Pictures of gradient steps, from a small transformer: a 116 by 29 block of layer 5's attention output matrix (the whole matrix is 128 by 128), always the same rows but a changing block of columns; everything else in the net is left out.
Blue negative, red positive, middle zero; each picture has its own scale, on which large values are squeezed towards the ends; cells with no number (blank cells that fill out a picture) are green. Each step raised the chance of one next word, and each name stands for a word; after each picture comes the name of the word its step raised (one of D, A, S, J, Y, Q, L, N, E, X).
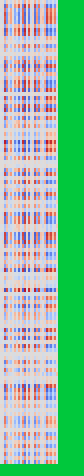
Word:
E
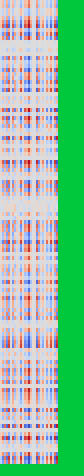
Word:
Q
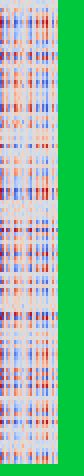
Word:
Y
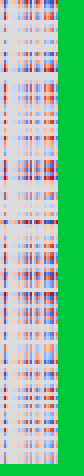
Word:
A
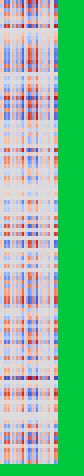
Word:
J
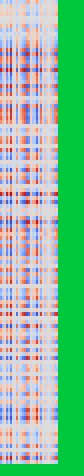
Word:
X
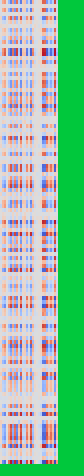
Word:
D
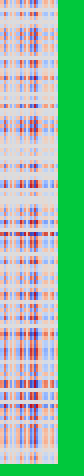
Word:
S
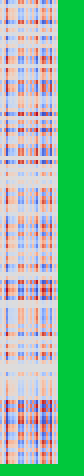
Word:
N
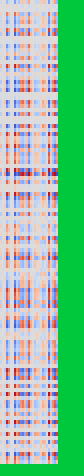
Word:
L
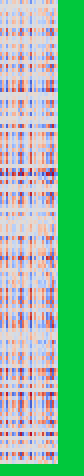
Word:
L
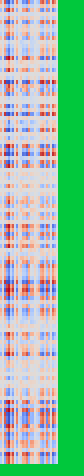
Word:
N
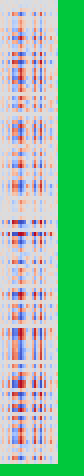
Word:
S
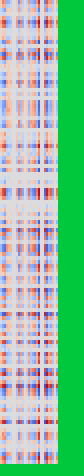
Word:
Y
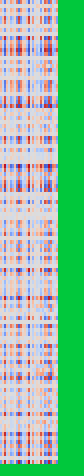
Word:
D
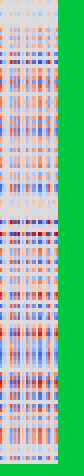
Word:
S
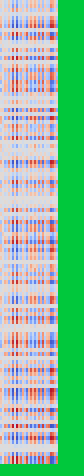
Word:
Q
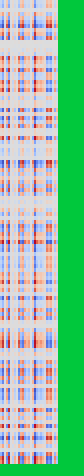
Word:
Q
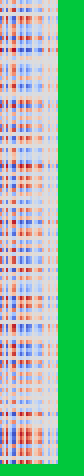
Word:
D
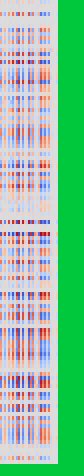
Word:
S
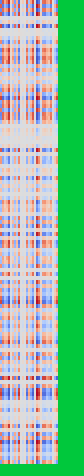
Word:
J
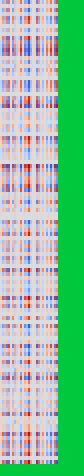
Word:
D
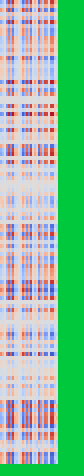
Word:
N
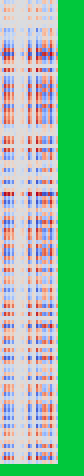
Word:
X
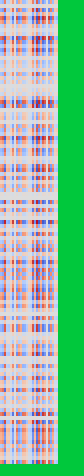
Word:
D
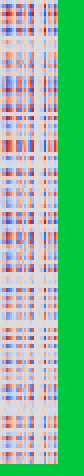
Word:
E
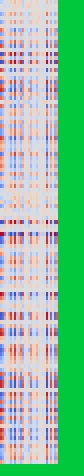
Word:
S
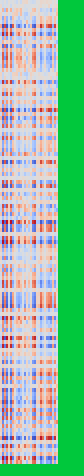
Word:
Q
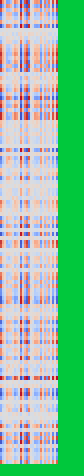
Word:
J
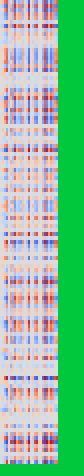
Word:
J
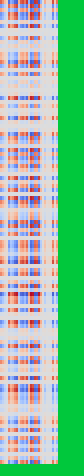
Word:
J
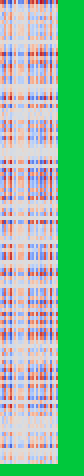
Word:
A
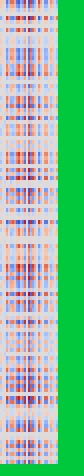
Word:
A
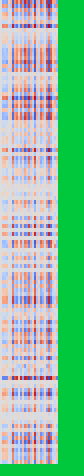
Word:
J
